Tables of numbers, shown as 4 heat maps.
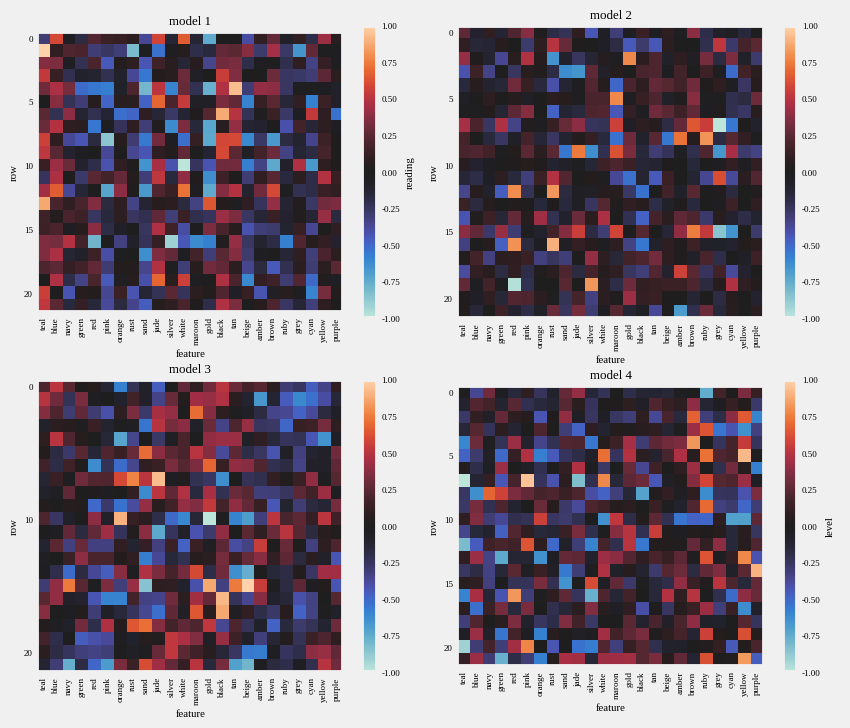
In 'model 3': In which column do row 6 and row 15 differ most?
sand
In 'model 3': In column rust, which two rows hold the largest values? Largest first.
7, 18
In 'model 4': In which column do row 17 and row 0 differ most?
ruby
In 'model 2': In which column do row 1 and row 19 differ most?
red
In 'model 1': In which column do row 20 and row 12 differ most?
white
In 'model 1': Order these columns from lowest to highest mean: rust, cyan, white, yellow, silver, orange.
cyan, rust, silver, orange, white, yellow
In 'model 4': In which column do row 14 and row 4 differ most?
purple
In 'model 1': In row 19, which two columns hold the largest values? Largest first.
jade, white
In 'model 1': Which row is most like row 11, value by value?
0
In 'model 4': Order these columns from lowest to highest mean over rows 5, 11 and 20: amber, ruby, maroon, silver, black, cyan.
silver, cyan, maroon, black, amber, ruby
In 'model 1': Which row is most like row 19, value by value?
5
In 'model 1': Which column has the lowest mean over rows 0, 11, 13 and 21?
sand
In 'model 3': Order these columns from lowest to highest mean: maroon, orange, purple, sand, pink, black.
pink, orange, sand, purple, black, maroon
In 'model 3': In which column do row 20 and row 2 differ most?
cyan
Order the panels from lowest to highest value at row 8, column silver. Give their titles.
model 4, model 1, model 2, model 3
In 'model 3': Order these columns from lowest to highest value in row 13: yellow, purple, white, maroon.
purple, white, yellow, maroon
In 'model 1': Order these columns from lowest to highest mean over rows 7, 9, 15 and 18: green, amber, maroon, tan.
amber, maroon, green, tan
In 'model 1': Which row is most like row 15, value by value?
18
